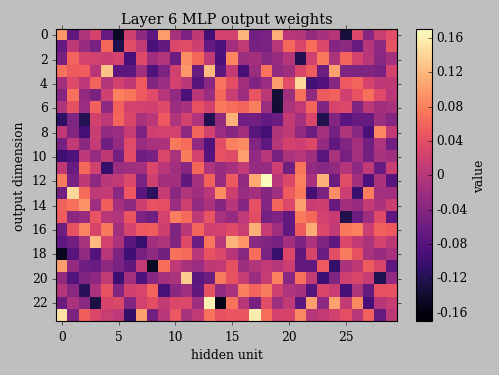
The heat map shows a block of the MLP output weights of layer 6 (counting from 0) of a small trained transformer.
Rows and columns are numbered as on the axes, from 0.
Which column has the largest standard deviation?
0
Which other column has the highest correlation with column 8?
5
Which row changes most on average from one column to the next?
22
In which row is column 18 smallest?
8
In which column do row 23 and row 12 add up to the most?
17
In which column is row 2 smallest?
21
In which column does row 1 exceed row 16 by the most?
20
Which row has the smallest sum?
7
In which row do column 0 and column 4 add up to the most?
3
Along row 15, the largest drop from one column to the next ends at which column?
25
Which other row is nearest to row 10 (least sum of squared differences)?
9
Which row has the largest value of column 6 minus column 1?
10
